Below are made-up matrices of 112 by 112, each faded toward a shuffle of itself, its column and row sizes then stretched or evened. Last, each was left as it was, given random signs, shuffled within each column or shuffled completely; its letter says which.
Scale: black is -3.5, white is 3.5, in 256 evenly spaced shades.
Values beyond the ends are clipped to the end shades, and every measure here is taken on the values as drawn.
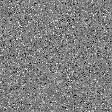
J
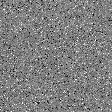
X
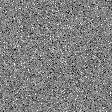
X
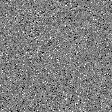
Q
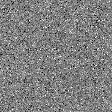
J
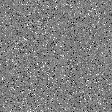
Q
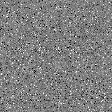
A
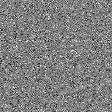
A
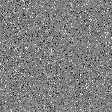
Q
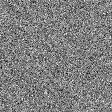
X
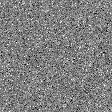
X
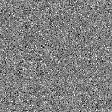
A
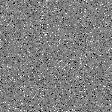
A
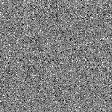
A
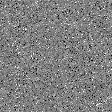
Q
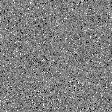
J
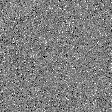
Q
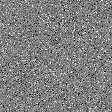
X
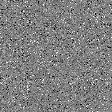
A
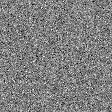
X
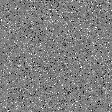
Q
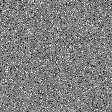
X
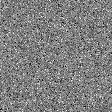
X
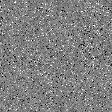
J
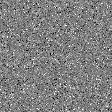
J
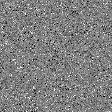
J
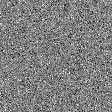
X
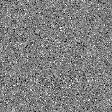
A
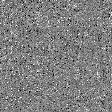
A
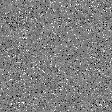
J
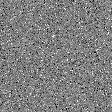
X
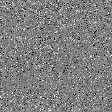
A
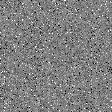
Q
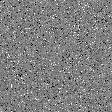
X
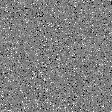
Q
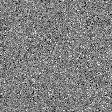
Q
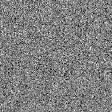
A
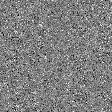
Q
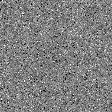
Q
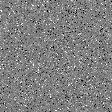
Q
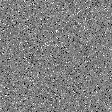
Q
